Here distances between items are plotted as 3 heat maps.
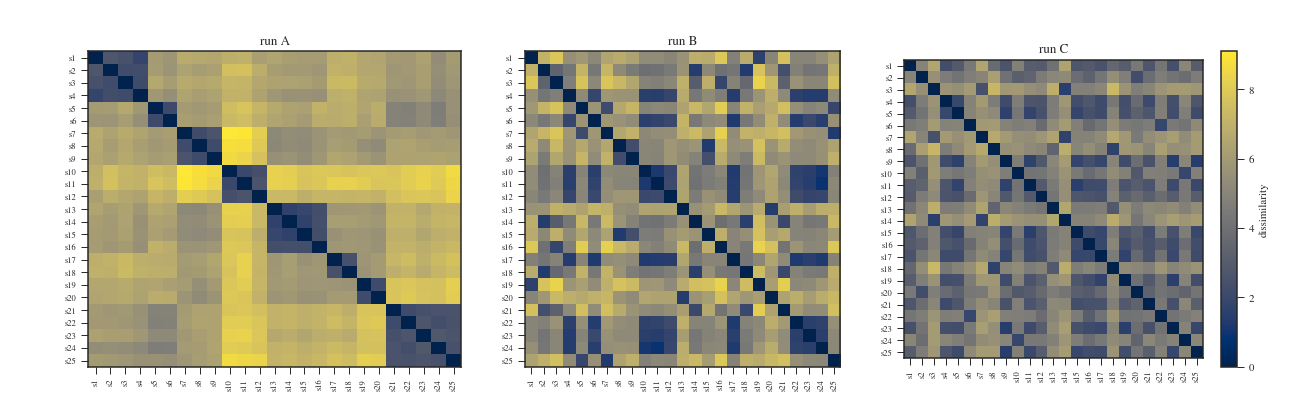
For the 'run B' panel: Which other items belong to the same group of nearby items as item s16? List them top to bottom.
s3
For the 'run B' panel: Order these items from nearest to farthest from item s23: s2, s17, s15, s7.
s17, s2, s15, s7
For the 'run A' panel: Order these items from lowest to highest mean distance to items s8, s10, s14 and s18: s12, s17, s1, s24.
s17, s12, s1, s24
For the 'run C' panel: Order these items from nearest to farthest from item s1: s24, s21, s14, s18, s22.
s21, s18, s22, s24, s14
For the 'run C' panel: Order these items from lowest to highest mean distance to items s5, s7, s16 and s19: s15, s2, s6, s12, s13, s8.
s15, s12, s2, s6, s13, s8
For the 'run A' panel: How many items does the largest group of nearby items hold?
5
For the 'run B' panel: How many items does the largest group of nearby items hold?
9
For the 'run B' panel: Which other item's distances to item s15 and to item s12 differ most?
s8
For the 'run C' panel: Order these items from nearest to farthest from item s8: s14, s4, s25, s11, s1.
s1, s4, s11, s25, s14
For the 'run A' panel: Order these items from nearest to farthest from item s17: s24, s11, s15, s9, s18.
s18, s15, s9, s24, s11
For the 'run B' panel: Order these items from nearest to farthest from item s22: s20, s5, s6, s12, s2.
s6, s12, s2, s5, s20
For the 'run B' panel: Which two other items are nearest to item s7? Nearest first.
s25, s5
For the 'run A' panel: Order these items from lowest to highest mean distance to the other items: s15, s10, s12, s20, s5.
s15, s5, s20, s12, s10
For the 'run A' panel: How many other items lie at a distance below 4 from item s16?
3
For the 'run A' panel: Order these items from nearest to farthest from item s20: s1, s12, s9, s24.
s9, s1, s12, s24
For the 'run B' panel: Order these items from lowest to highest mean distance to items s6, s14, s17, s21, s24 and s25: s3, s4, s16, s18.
s4, s18, s3, s16
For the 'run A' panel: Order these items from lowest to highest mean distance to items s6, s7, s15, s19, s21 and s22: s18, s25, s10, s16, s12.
s25, s16, s18, s12, s10
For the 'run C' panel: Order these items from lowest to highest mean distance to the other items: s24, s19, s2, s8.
s19, s2, s24, s8
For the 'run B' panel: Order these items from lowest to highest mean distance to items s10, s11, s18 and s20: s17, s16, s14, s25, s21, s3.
s17, s14, s21, s3, s16, s25
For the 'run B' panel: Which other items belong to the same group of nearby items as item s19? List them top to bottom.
s1
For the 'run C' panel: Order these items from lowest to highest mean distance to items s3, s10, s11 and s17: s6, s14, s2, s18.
s2, s14, s6, s18
